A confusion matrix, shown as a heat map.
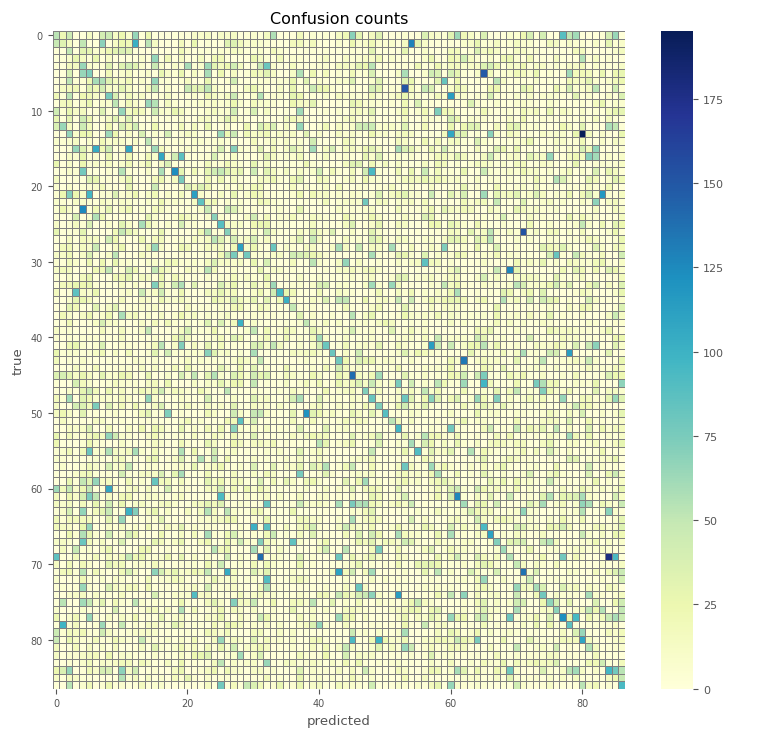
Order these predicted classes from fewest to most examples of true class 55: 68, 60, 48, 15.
68, 15, 60, 48
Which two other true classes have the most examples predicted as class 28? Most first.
38, 51
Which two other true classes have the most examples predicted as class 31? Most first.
69, 67
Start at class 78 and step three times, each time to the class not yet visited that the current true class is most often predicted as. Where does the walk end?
40
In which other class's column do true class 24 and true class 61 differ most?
25
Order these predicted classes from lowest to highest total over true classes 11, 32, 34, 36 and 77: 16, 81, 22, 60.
22, 81, 16, 60
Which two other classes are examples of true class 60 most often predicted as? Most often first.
8, 0
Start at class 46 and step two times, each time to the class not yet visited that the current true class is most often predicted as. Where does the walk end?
30
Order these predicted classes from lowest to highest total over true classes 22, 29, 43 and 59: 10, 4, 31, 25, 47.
10, 25, 4, 31, 47
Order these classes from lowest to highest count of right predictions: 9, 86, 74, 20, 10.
20, 9, 10, 74, 86
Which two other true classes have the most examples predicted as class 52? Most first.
74, 46
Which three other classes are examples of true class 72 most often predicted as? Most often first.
32, 65, 86
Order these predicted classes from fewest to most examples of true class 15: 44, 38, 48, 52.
38, 44, 48, 52
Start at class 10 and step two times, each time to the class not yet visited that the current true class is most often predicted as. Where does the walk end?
37
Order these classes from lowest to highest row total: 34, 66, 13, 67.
34, 66, 67, 13
